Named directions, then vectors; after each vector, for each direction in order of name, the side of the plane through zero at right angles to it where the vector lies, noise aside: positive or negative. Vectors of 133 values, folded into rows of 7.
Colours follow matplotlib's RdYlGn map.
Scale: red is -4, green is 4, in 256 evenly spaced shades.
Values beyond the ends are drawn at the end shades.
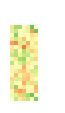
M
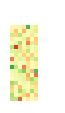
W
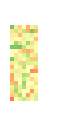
negative, negative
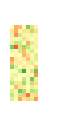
negative, positive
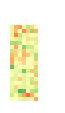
negative, positive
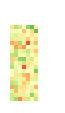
positive, positive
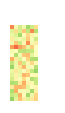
positive, positive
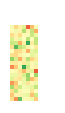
negative, negative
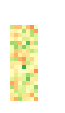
negative, negative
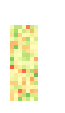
positive, negative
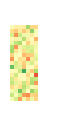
negative, positive
